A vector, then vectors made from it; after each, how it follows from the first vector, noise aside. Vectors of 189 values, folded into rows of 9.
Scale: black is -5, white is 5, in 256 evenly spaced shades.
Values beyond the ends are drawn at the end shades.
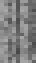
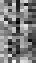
scaled up.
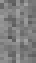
reversed, negated, shrunk.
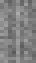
reversed, negated, shrunk.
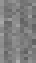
wrapped around, negated, shrunk.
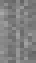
reversed, negated, shrunk.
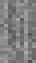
wrapped around, negated, shrunk.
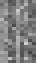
reversed, negated.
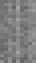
negated, shrunk.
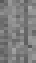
wrapped around, shrunk.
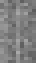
reversed, negated, shrunk.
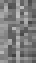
reversed, negated.
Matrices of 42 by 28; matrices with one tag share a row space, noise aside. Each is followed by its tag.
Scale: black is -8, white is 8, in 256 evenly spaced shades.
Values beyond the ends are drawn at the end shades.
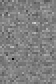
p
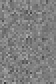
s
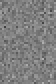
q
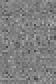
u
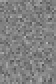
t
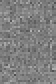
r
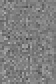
s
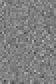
q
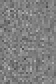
s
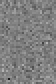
t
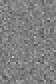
q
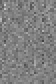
q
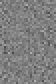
q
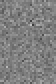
t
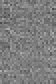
r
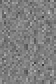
q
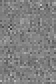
r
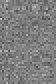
p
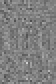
s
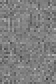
r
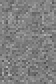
p
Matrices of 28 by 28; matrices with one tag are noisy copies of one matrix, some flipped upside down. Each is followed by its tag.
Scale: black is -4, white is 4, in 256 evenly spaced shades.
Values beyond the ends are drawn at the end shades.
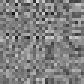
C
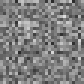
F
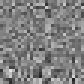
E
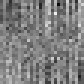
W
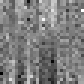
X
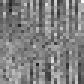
W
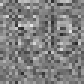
F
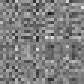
C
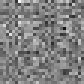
F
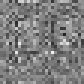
F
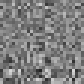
E
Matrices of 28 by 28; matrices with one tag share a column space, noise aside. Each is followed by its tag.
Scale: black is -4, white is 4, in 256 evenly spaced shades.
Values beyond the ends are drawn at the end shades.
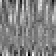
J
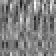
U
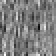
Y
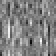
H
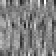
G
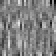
G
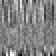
J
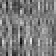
H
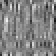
U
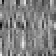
G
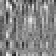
U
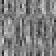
H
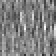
Y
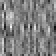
Y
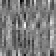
G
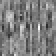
Y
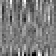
J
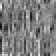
Y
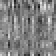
U
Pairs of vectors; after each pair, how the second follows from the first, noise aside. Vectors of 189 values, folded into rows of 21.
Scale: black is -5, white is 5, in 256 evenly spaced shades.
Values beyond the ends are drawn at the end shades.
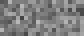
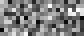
negated, scaled up.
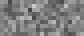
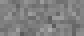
reversed, shrunk.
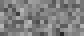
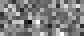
negated, scaled up.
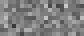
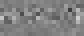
reversed, partly zeroed.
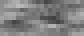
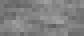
negated, shrunk.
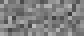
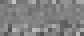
reversed, partly zeroed.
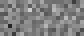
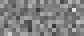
reversed, negated.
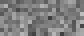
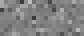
reversed, partly zeroed.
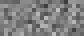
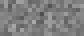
wrapped around, shrunk.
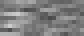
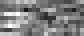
scaled up.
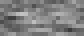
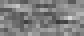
reversed, negated.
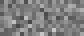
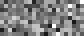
wrapped around, scaled up.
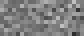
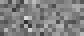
wrapped around, negated.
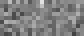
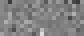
reversed, partly zeroed.
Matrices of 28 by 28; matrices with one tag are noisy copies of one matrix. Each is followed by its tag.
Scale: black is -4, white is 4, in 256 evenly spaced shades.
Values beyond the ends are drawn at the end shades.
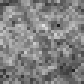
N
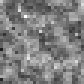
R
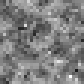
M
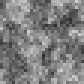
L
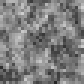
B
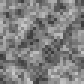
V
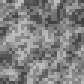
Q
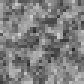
V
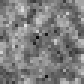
B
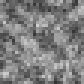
R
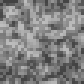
N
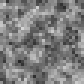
V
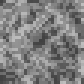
B
